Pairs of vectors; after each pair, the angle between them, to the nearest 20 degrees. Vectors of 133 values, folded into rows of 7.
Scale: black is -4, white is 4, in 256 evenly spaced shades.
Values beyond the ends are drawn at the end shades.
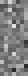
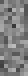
120 degrees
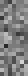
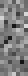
120 degrees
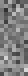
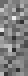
100 degrees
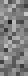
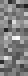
40 degrees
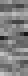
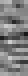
40 degrees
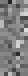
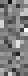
20 degrees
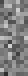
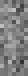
80 degrees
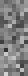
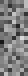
60 degrees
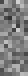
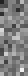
100 degrees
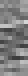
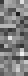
60 degrees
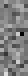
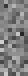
40 degrees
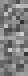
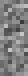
20 degrees
